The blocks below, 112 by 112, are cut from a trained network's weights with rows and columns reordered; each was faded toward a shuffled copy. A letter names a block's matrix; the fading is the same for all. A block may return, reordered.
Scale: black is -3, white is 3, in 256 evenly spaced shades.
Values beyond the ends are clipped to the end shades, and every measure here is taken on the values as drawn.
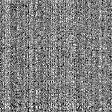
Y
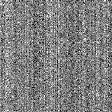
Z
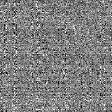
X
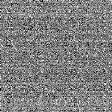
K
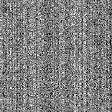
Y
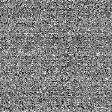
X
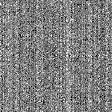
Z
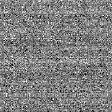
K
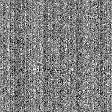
Z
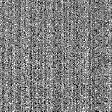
Y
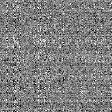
X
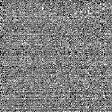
K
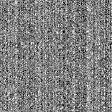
Z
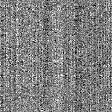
Z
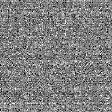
X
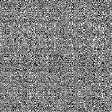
X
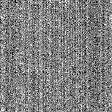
Z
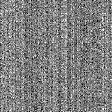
Z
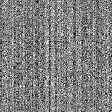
Y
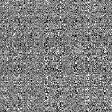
X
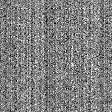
Z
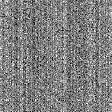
Z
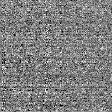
K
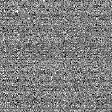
K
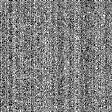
Z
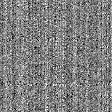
Z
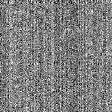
Z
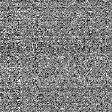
X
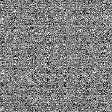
X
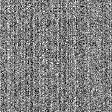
Z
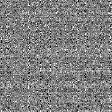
X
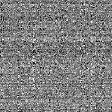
K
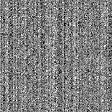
Y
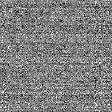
K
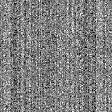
Z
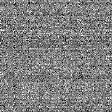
K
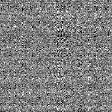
X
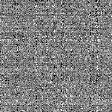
X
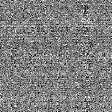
K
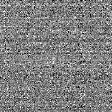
K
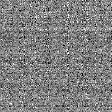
X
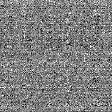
X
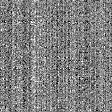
Y
